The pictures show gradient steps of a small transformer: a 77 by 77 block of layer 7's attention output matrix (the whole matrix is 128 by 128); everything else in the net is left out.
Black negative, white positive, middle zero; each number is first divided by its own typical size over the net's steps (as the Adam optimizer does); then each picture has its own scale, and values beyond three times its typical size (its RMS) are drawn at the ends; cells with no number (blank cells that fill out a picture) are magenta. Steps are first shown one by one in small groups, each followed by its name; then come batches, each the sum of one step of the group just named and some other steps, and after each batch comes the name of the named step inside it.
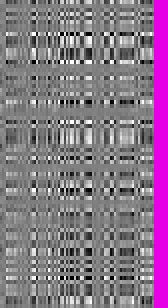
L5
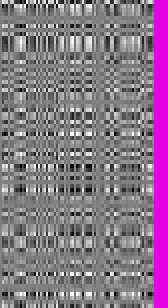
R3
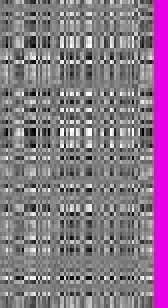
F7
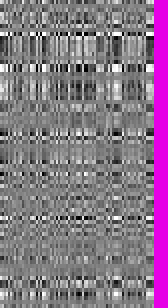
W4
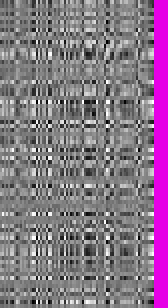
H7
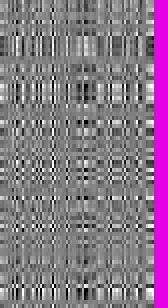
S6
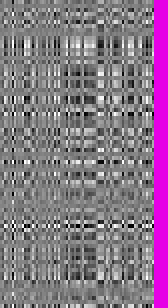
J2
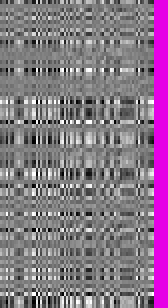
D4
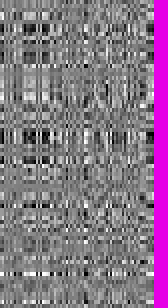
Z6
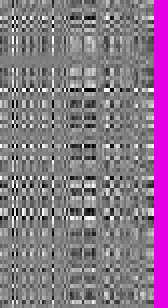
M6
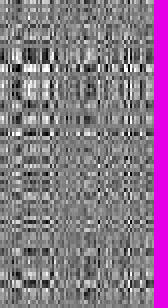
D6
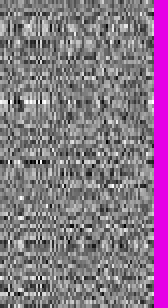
D4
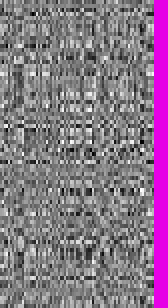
F7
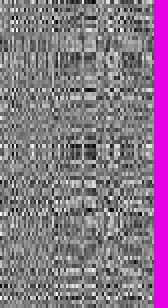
M6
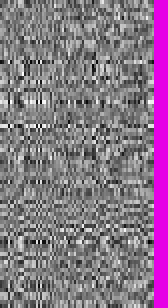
H7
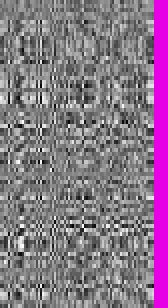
S6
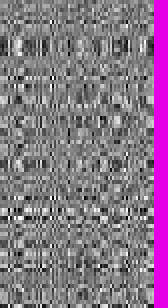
S6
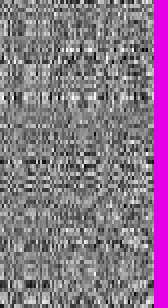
Z6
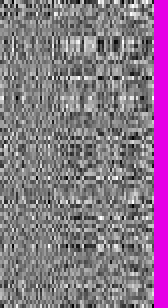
S6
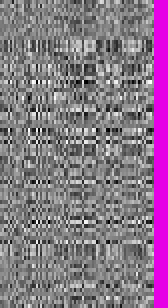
J2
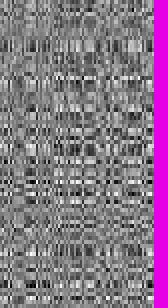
J2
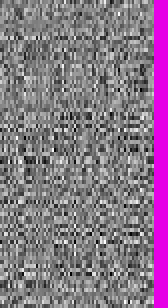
Z6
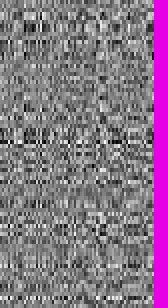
Z6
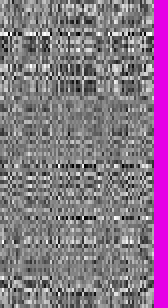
W4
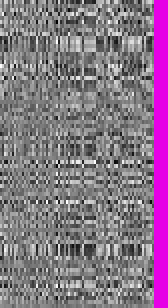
W4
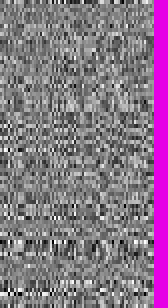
W4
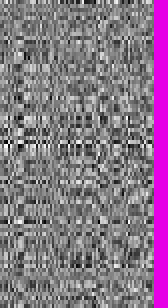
D6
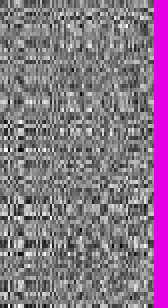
F7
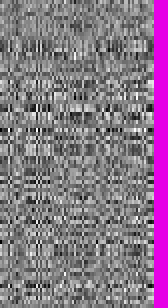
S6
